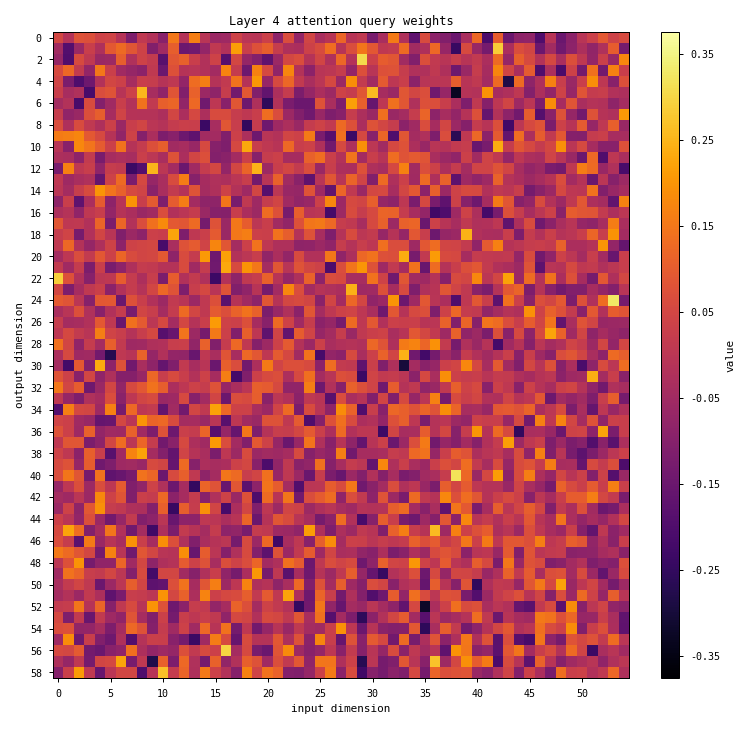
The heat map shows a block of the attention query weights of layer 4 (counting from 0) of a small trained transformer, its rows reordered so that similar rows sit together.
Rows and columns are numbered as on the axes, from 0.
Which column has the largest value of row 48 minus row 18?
2
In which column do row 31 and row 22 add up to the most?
0
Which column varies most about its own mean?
38
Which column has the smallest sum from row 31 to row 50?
29
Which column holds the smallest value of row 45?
9
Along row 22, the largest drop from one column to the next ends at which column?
44
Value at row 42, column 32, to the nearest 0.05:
-0.05
